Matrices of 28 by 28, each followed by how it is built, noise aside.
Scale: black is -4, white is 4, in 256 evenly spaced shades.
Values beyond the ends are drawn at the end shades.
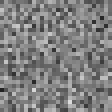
blocks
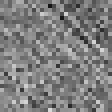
Toeplitz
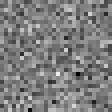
noise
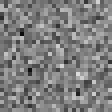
noise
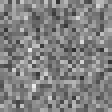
blocks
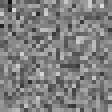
noise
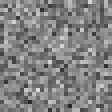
noise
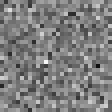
noise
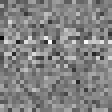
uneven rows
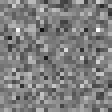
low rank
